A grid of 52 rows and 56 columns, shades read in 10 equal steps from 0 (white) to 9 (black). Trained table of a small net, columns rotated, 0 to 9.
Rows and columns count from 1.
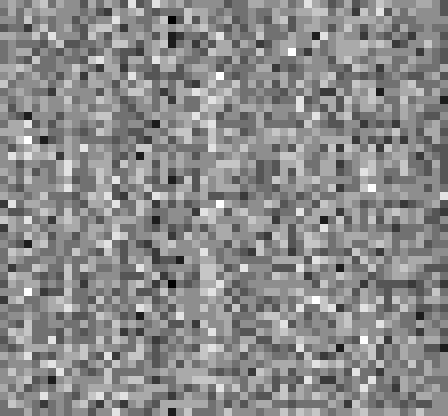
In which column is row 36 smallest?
28
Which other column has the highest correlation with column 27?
9
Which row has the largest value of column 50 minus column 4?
16
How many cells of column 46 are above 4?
17
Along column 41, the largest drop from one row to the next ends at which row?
29
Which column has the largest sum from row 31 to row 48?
20
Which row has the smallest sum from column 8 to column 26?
21
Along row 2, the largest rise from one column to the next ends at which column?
49
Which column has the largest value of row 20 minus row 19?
18
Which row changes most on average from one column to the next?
39
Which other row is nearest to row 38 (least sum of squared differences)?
46
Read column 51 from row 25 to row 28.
3 7 3 3
